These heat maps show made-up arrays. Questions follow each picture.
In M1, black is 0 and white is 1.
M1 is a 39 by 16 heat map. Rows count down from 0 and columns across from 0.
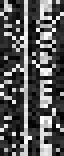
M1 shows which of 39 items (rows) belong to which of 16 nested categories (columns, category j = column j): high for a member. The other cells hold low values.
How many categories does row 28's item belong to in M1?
2
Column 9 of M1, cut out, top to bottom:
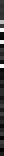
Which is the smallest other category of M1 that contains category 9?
4
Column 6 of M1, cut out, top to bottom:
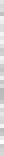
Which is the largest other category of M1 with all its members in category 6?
10
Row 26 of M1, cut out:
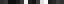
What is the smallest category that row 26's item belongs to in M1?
11
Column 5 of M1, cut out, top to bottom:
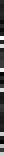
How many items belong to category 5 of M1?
7
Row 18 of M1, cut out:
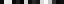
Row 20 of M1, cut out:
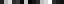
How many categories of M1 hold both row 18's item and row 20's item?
6
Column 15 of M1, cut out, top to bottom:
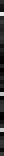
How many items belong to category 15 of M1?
3
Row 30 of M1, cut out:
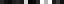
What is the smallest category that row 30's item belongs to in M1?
12
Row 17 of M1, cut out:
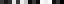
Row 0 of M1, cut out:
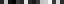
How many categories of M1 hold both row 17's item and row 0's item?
4
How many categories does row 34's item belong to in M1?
4
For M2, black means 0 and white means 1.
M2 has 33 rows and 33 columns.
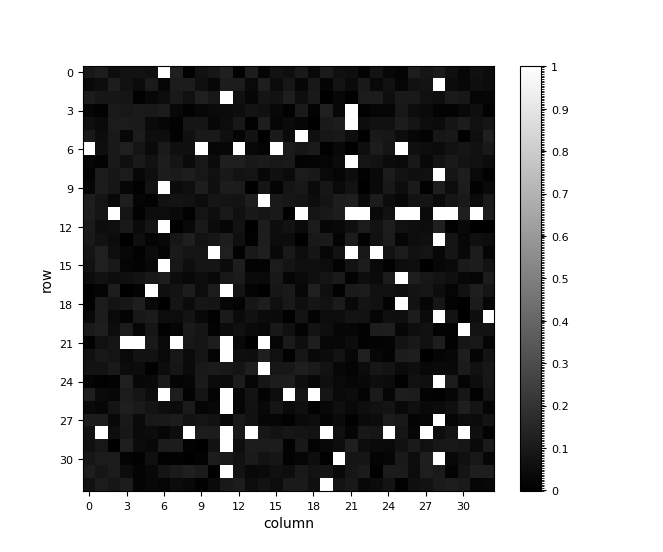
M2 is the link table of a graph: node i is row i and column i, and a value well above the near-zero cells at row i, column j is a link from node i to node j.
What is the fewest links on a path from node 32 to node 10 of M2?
6
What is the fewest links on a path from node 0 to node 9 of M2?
2
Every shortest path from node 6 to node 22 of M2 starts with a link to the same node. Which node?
node 25
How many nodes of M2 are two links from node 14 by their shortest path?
4
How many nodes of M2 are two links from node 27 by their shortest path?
7
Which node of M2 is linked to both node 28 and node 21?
node 11
